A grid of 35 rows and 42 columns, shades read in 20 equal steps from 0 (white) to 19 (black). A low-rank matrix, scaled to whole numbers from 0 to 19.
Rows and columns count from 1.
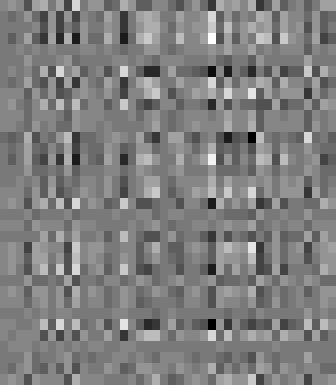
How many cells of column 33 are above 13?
6
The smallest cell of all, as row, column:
4, 27
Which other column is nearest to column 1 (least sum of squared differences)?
3
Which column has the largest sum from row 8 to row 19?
16
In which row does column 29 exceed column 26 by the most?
13
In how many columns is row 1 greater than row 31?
21
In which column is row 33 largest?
32
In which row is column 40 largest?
7
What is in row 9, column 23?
10
